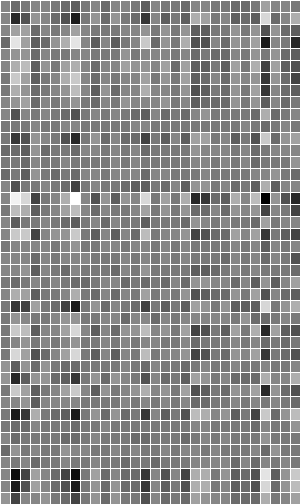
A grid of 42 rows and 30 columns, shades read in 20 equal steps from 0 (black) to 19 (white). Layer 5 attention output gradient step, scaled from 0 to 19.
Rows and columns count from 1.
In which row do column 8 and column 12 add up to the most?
17
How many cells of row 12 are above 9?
11
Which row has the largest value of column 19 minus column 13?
4
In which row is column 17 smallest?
40
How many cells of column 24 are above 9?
20
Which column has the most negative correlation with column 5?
25
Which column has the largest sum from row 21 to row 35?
3
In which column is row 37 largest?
27
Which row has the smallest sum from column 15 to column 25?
26
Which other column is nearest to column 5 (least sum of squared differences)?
1
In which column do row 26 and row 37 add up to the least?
8
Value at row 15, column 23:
9
